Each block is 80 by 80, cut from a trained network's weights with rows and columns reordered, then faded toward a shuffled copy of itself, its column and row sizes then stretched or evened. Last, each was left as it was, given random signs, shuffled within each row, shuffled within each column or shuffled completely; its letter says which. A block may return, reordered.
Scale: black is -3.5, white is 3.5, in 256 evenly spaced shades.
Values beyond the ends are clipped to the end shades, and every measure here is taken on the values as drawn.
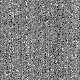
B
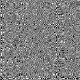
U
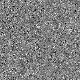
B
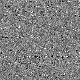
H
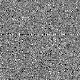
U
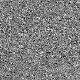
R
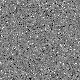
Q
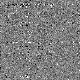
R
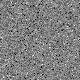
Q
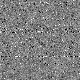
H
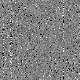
B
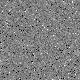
Q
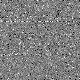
H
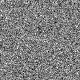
Q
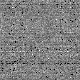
U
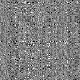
U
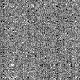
U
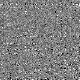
R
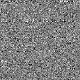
U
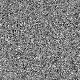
H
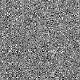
U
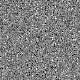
B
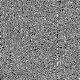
B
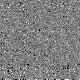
R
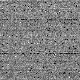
U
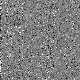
B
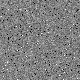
Q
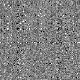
U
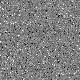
Q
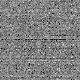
U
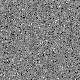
Q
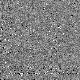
R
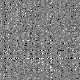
U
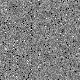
B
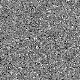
H
